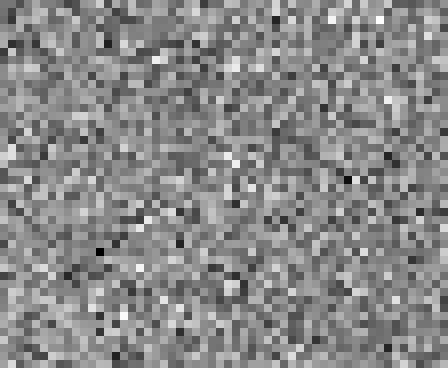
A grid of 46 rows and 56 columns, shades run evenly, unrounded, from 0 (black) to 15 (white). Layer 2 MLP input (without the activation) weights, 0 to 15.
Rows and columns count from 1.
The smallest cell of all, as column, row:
13, 32
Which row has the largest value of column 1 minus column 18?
28
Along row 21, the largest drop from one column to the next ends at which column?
31
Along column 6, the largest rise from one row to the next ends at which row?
46
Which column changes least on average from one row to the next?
39
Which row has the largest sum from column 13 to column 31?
33
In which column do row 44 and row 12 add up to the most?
38
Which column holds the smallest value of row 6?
14
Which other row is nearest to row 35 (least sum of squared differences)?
30
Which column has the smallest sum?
23
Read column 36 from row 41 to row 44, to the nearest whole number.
10 7 11 9
